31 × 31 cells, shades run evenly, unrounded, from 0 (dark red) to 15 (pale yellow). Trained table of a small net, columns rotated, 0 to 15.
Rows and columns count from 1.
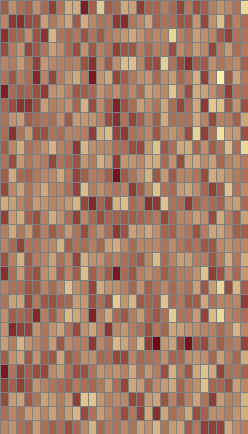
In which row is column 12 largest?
29
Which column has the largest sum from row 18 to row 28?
22
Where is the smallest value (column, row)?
20, 25
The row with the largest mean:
11
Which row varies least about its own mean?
18
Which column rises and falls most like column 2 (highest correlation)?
3
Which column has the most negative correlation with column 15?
19
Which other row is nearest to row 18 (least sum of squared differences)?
31
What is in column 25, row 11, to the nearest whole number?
6
